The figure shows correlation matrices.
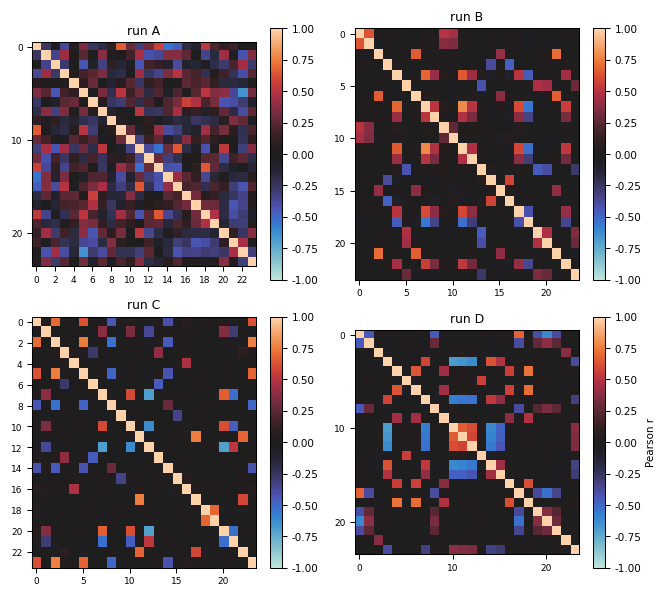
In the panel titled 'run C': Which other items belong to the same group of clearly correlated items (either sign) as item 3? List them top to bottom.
6, 13
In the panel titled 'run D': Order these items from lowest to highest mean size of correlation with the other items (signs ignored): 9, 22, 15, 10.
22, 9, 15, 10
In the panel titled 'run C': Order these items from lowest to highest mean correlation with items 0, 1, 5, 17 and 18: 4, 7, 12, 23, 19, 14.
14, 12, 4, 7, 19, 23
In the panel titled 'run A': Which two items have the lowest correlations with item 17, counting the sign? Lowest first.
21, 22
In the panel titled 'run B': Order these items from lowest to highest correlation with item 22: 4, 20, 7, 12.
20, 12, 4, 7
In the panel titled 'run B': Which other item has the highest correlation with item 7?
11
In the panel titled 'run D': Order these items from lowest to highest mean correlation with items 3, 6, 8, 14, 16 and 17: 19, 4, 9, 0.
19, 0, 9, 4
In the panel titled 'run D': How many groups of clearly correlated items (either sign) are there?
5
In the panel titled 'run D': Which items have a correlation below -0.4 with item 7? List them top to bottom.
10, 11, 12
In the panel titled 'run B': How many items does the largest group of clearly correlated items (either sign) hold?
8
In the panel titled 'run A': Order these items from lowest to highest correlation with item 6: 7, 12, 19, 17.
7, 12, 19, 17
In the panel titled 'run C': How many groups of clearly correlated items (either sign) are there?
7
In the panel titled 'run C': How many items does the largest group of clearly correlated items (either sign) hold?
6
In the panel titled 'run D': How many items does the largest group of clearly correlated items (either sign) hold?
8
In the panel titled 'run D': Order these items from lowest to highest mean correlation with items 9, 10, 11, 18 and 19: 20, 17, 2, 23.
17, 2, 20, 23
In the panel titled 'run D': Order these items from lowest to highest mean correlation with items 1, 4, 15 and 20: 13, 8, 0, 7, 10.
0, 10, 13, 7, 8
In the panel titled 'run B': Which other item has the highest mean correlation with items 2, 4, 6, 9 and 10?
21
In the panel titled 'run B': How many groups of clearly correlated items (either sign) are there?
5
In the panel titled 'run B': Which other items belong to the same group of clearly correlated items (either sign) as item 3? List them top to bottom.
14, 16
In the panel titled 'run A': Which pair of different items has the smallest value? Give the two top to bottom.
5, 22
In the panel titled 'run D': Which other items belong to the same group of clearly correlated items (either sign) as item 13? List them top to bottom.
5
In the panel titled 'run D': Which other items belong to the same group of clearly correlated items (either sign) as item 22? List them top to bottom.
2
